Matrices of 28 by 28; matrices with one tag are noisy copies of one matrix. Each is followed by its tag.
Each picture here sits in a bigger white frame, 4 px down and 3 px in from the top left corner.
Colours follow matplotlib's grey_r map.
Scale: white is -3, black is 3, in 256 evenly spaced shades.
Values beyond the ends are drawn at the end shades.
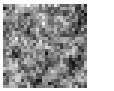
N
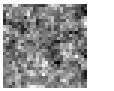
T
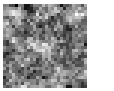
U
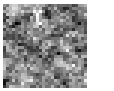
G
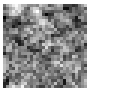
G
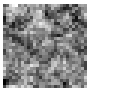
G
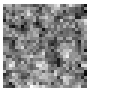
T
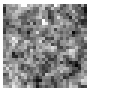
N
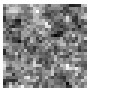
G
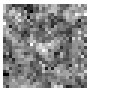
U
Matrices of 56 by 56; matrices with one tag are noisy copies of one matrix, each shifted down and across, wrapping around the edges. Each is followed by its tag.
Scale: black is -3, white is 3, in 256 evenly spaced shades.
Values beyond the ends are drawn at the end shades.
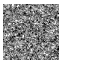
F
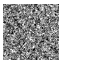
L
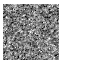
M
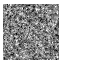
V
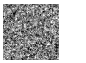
F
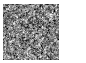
M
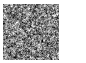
M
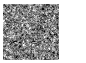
V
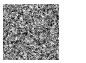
L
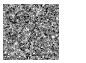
M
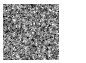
V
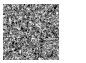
F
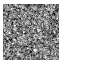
V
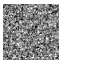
F
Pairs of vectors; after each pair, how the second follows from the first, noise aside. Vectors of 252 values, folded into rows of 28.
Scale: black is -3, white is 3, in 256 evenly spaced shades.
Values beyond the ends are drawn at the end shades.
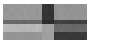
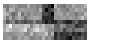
copied.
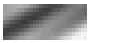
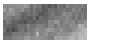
shrunk.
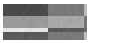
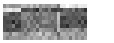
wrapped around.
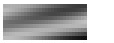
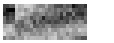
wrapped around.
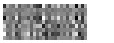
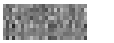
reversed, shrunk.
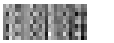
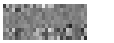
wrapped around, negated, partly zeroed.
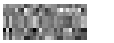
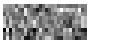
copied.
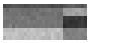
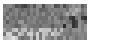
partly zeroed.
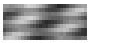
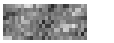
partly zeroed.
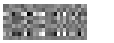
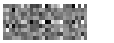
wrapped around.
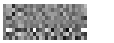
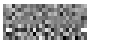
copied.
